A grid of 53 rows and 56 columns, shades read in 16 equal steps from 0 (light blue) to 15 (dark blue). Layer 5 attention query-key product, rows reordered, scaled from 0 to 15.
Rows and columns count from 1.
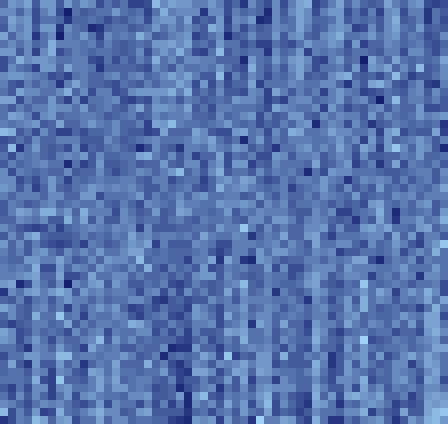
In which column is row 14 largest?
41
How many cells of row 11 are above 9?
16
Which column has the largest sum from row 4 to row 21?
34
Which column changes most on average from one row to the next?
9
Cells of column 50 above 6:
35
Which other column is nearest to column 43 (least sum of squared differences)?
38
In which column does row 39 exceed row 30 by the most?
17
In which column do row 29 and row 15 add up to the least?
31
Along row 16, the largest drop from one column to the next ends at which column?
20
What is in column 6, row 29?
11
